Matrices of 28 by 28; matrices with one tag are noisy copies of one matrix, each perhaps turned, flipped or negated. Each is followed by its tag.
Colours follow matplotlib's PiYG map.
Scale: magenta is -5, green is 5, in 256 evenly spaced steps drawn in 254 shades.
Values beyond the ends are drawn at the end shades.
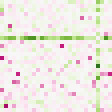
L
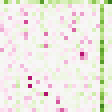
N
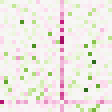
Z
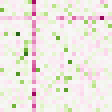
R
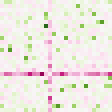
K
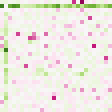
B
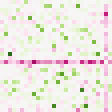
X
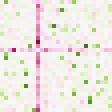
K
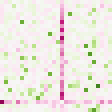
Z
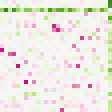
N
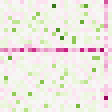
X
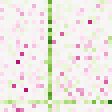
Z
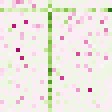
Z
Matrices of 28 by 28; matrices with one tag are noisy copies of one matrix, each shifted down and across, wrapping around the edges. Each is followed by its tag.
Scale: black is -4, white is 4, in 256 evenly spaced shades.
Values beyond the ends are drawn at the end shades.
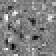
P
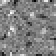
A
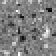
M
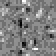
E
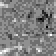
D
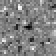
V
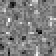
M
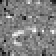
D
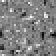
V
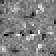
A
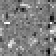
E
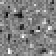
V
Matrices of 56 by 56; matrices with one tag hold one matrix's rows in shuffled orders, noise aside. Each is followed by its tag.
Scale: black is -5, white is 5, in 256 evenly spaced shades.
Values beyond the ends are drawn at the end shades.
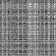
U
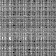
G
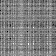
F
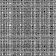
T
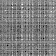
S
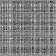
T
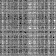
U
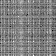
F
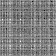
T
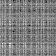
G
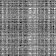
U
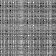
F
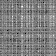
S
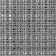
G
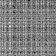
G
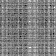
U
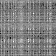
F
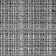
F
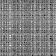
T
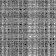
U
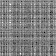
T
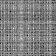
F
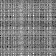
F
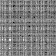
G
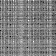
F
